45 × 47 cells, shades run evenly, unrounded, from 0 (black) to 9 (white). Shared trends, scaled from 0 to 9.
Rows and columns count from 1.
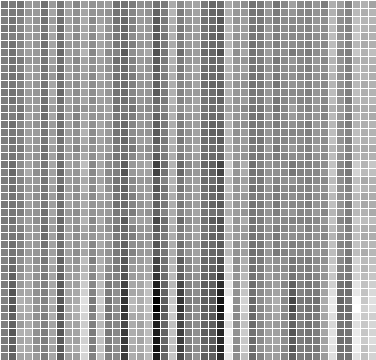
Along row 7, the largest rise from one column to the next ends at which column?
29
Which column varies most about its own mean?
20
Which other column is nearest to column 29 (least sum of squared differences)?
45
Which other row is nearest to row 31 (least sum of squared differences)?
24
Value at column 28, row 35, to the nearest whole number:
2
